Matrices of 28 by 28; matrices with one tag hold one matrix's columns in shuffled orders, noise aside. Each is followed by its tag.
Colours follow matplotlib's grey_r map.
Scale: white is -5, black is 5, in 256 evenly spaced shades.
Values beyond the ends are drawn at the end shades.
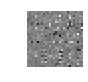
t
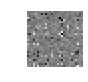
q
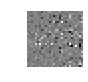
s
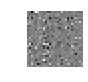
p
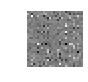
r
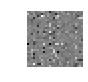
r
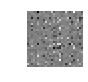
p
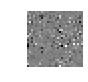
s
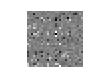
q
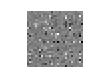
t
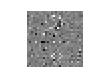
t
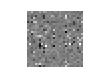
s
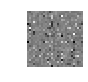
t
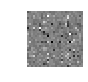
t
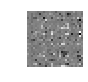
q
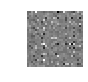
p
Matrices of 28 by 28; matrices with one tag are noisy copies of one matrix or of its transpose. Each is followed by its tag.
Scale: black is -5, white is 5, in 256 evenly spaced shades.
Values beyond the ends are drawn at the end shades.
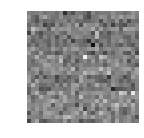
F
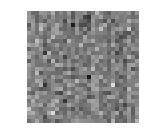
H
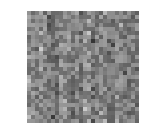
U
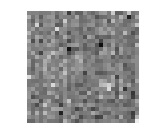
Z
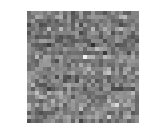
F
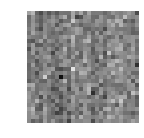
F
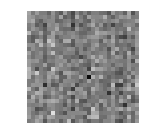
H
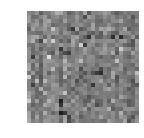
Z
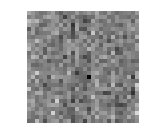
H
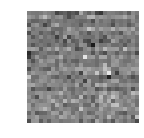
F
